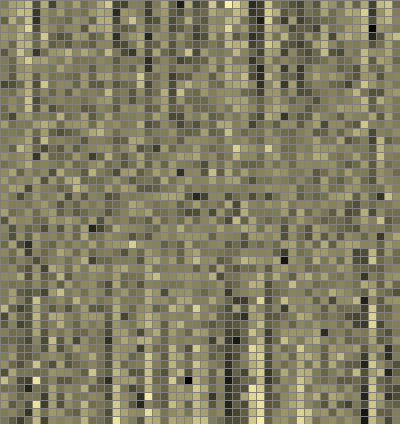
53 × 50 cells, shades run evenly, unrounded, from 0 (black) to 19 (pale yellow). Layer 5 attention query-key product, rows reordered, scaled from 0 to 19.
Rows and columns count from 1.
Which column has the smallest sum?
29
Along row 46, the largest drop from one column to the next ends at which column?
34
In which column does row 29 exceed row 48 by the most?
24
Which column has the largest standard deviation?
33
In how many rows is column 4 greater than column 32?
25
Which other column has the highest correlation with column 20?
8
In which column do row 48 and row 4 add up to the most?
1
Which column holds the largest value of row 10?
18
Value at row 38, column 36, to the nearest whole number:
15
